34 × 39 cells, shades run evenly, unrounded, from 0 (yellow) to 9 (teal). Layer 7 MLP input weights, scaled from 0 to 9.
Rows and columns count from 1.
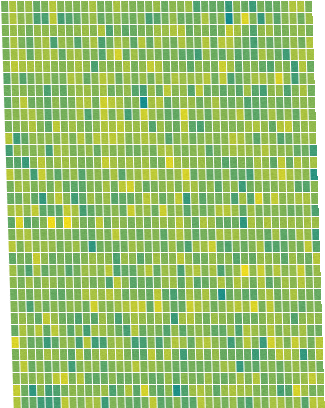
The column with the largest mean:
27
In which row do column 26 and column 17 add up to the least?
21
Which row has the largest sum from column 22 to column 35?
1
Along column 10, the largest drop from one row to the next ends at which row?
29
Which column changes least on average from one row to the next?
2
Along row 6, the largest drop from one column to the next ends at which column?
38
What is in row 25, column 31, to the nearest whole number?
6
